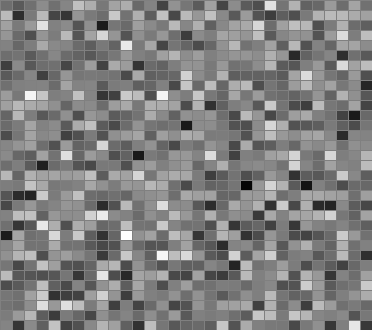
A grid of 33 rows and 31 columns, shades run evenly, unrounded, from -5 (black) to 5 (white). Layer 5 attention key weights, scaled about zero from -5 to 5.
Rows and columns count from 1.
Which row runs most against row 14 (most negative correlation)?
4
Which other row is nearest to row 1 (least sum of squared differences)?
5
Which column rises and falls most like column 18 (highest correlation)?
28
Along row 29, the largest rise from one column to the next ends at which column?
26
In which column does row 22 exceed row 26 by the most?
9
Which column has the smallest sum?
2
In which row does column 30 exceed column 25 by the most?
33
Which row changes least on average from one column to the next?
6
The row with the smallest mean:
27
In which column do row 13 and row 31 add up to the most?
23
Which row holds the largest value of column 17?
10
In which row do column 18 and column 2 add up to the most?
22
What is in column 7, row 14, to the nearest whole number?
-2
